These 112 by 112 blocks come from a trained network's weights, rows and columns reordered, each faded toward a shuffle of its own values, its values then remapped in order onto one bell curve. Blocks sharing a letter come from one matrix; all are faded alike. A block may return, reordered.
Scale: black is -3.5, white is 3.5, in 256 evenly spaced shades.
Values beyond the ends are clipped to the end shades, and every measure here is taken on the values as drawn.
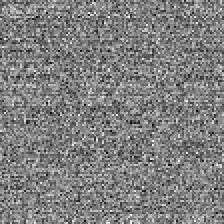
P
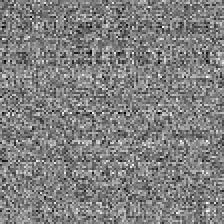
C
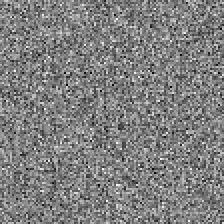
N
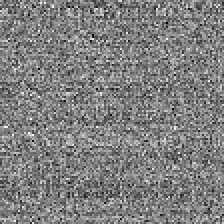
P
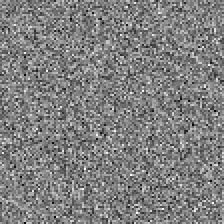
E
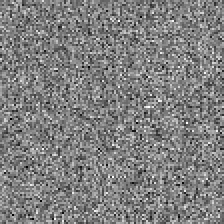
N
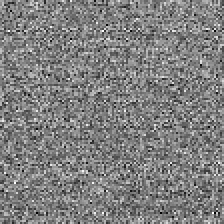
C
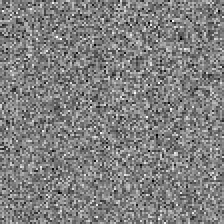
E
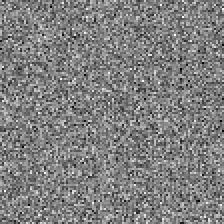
N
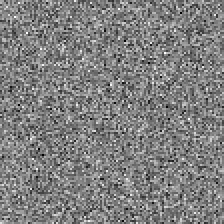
E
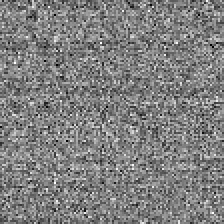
P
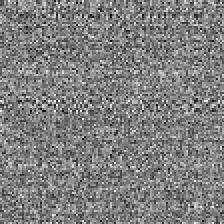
C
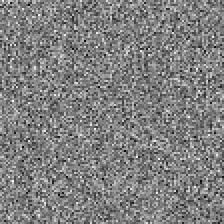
E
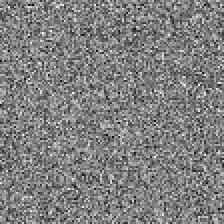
N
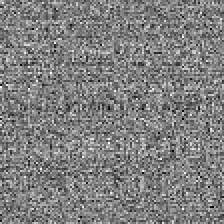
P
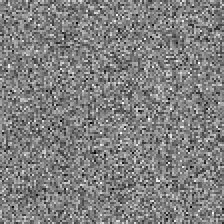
E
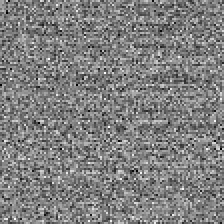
P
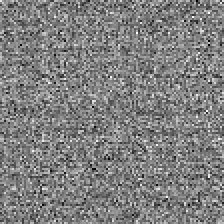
P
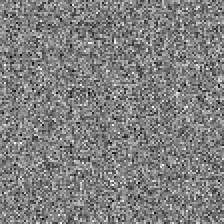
N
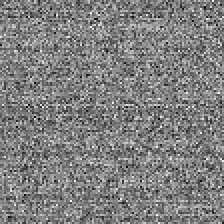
P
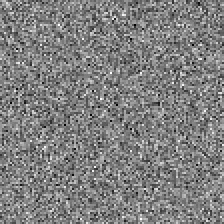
E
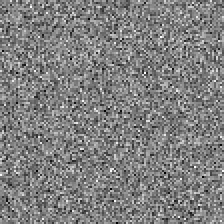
E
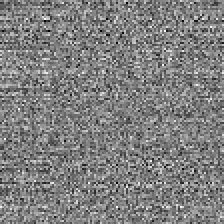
C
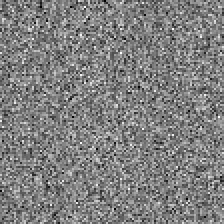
E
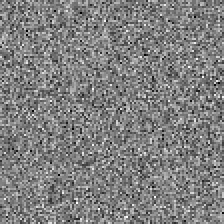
E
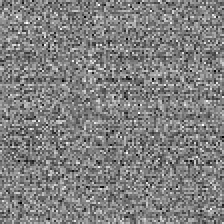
P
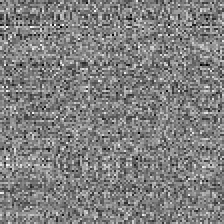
C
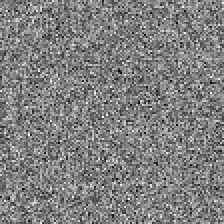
E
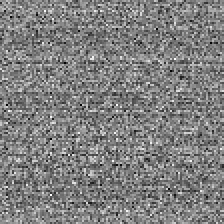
P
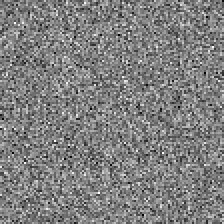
E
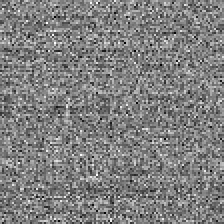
P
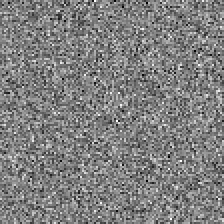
N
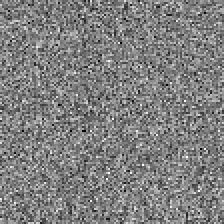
N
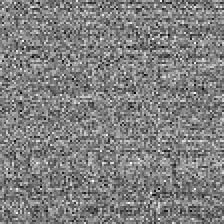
P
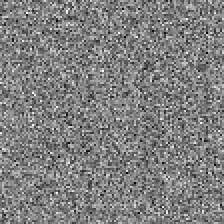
N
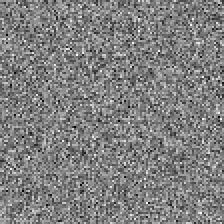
E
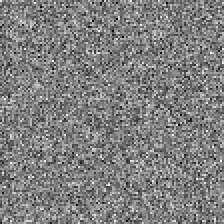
N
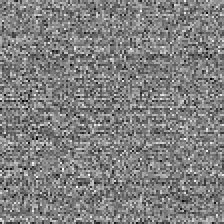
P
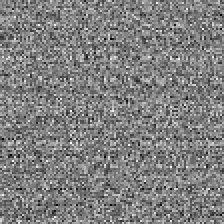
C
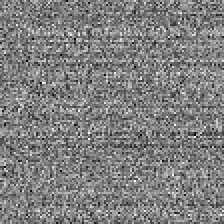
P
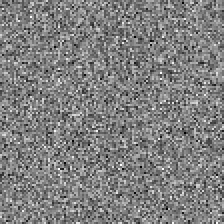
N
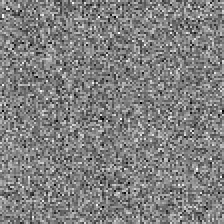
N
